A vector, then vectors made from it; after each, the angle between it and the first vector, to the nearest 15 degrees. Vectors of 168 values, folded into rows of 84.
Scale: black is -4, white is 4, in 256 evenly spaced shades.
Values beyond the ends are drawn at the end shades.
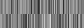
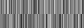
60 degrees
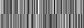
105 degrees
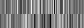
150 degrees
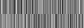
105 degrees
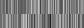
150 degrees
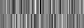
105 degrees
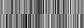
45 degrees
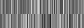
165 degrees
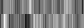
75 degrees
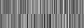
150 degrees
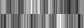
120 degrees
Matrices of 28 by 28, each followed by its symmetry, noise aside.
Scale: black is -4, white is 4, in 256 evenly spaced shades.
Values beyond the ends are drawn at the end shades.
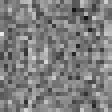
mirrored top to bottom.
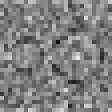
mirrored top to bottom.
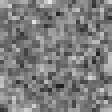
symmetric across the other diagonal.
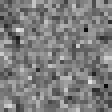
same after a half turn.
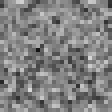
mirrored left to right.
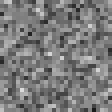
same after a half turn.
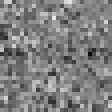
no symmetry.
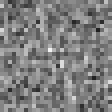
same after a half turn.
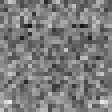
mirrored left to right.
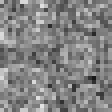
mirrored top to bottom.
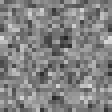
mirrored left to right.
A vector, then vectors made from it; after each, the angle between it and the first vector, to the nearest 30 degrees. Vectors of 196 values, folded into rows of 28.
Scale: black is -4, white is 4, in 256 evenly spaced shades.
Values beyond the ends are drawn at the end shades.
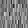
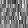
120 degrees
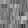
60 degrees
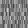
60 degrees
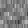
60 degrees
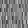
90 degrees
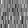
120 degrees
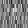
60 degrees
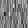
150 degrees
